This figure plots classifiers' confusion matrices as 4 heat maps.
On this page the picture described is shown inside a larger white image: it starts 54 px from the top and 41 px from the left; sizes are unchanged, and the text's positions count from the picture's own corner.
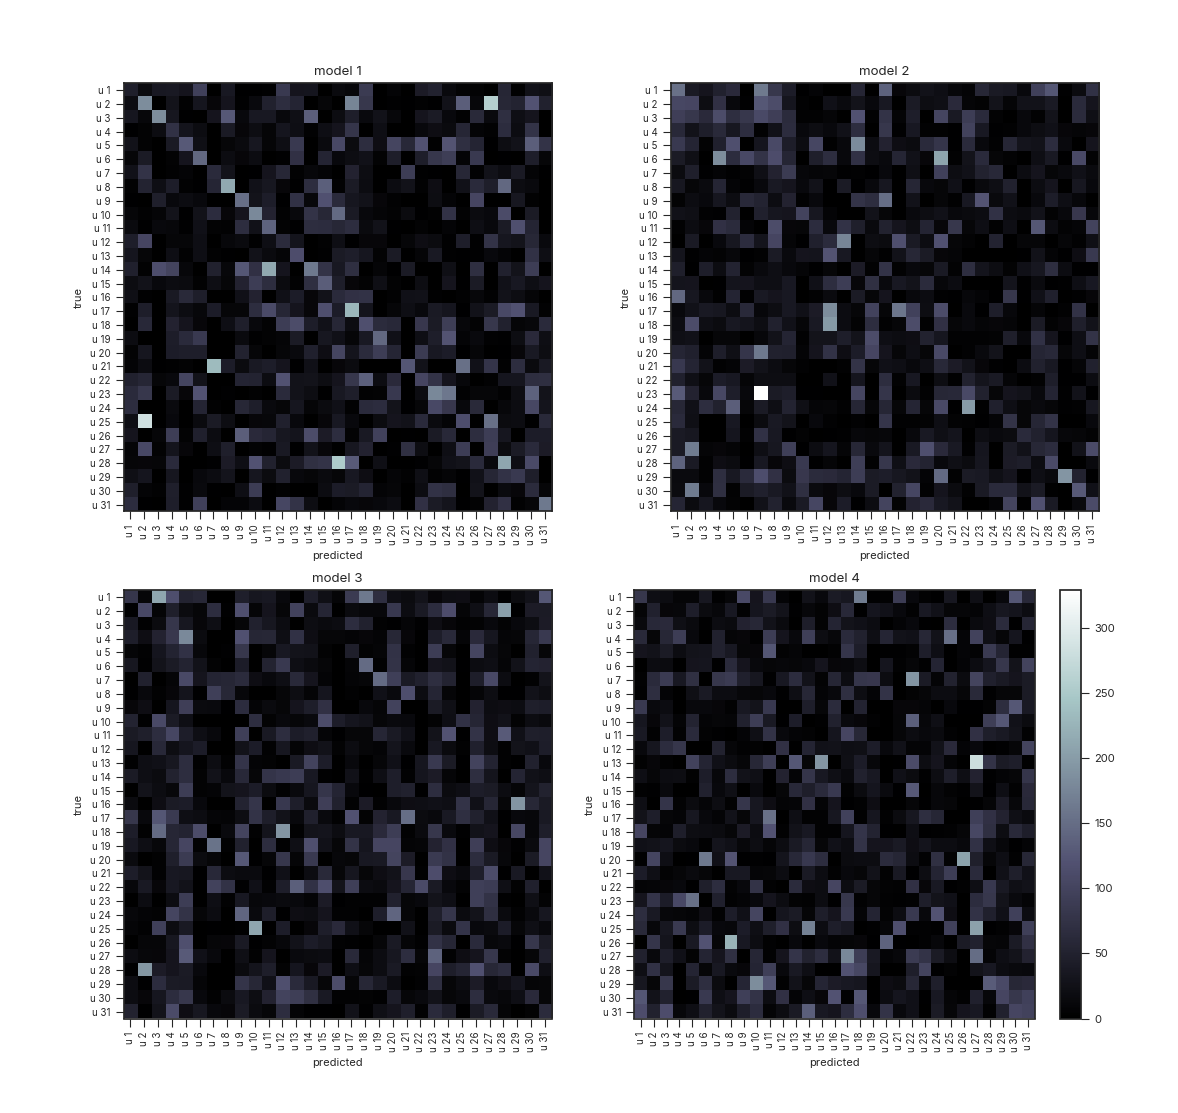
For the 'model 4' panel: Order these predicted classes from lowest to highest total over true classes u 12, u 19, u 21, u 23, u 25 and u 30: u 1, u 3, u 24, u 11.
u 11, u 24, u 3, u 1
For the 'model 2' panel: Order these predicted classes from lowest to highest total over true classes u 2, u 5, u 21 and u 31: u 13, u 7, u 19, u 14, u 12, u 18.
u 12, u 13, u 18, u 19, u 7, u 14
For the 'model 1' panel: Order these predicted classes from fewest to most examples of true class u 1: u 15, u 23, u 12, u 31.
u 15, u 31, u 23, u 12
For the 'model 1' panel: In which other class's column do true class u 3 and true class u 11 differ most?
u 8
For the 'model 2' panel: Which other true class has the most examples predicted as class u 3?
u 24
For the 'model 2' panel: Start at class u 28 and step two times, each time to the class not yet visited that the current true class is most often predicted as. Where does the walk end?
u 7
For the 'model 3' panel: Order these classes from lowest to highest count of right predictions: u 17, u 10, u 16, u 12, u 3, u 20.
u 3, u 12, u 16, u 10, u 20, u 17
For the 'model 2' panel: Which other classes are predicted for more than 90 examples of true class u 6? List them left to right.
u 4, u 8, u 20, u 30
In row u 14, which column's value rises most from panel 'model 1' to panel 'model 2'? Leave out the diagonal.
u 22
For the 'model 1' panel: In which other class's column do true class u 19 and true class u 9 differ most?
u 24
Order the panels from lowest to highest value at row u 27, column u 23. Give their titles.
model 1, model 2, model 4, model 3
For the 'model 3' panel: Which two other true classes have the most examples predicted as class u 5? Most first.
u 4, u 27
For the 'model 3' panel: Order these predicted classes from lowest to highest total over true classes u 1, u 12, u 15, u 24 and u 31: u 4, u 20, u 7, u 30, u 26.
u 7, u 30, u 26, u 20, u 4
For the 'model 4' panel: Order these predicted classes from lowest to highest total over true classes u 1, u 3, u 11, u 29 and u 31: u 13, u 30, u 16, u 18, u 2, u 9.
u 13, u 2, u 16, u 9, u 30, u 18
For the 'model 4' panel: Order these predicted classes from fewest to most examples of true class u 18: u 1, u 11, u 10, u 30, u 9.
u 10, u 9, u 30, u 1, u 11
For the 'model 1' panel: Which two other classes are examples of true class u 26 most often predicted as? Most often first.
u 9, u 14
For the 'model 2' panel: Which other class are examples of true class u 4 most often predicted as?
u 22
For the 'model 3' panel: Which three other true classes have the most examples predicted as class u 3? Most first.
u 1, u 18, u 17
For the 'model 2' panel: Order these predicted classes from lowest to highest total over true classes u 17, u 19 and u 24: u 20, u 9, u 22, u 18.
u 9, u 18, u 22, u 20
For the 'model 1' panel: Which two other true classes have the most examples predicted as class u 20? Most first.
u 5, u 23
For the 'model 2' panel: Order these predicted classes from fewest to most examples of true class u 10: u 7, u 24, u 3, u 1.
u 3, u 1, u 7, u 24
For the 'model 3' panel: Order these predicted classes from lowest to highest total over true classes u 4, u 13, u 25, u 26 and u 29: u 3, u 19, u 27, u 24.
u 19, u 27, u 24, u 3
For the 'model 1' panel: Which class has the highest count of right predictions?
u 17
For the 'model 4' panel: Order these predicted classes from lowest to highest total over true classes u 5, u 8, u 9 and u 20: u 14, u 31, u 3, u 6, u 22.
u 22, u 3, u 31, u 14, u 6
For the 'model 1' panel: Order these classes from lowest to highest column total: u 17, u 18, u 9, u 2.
u 9, u 18, u 2, u 17
